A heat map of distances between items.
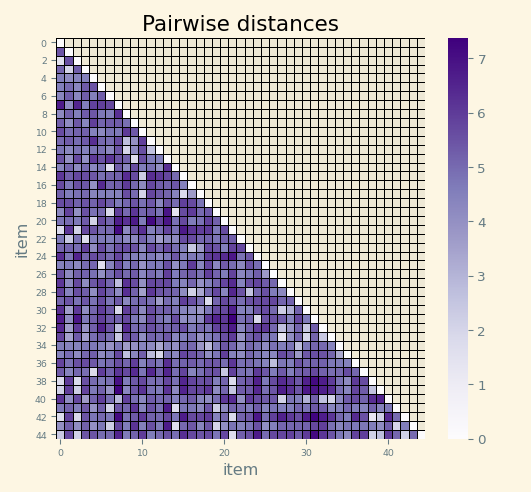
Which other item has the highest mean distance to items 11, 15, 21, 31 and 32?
20
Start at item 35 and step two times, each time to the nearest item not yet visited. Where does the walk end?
8
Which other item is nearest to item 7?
30
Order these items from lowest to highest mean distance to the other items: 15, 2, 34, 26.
34, 2, 26, 15
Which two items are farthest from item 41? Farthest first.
13, 9
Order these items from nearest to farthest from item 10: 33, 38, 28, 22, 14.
28, 33, 14, 22, 38
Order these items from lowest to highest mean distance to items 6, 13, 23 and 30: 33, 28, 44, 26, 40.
28, 33, 40, 26, 44
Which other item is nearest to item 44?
21
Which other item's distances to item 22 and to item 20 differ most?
3
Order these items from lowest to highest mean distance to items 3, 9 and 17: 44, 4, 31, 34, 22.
22, 34, 31, 4, 44
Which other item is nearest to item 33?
27
